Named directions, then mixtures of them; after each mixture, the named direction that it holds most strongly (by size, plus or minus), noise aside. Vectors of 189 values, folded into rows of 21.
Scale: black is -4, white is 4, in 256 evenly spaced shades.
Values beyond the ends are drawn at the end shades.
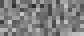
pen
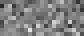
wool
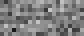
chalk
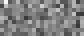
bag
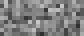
bag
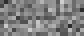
chalk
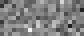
wool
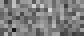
pen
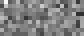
bag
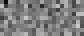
bag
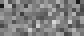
wool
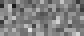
wool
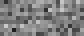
chalk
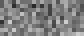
pen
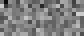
bag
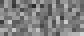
pen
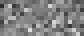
wool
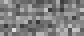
chalk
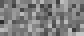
pen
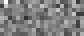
bag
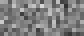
pen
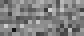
chalk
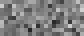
wool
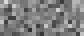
wool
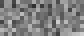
pen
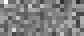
bag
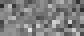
wool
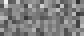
bag
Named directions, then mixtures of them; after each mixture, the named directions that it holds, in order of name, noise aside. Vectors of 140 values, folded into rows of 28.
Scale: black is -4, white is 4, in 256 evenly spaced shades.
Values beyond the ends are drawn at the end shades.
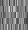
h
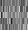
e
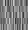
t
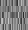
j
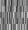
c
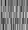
c, e, t.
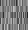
h, j.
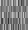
j.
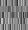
j.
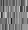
e.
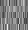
h, j.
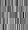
c, j, t.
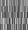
c, e, t.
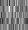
e, h.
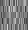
h.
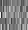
e.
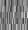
c.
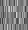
h.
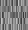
j.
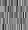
c, j.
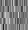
e, j, t.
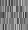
c, h, j.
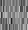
e.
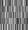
h, t.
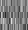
e, t.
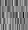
j, t.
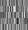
c, h, j.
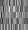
e, h.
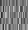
e, h, j.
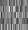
c, e, h.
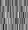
e, j, t.
